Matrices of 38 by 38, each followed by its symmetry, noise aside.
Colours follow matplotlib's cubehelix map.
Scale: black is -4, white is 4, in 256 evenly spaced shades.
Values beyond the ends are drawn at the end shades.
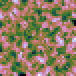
symmetric.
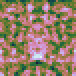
mirrored left to right.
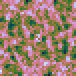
same after a half turn.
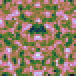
mirrored left to right.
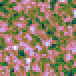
symmetric across the other diagonal.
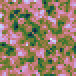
symmetric.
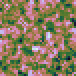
symmetric.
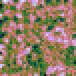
antisymmetric.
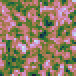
antisymmetric.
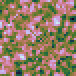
symmetric.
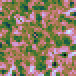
symmetric.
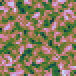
same after a half turn.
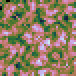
symmetric.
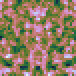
mirrored left to right.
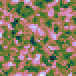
no symmetry.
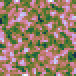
same after a half turn.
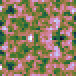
mirrored top to bottom.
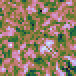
symmetric.
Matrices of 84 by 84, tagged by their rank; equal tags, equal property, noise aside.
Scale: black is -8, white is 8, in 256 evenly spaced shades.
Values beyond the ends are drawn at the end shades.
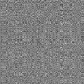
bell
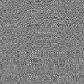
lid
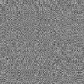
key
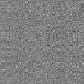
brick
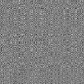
lid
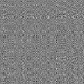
lid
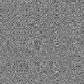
bell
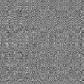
lid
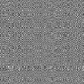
lid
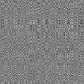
lid
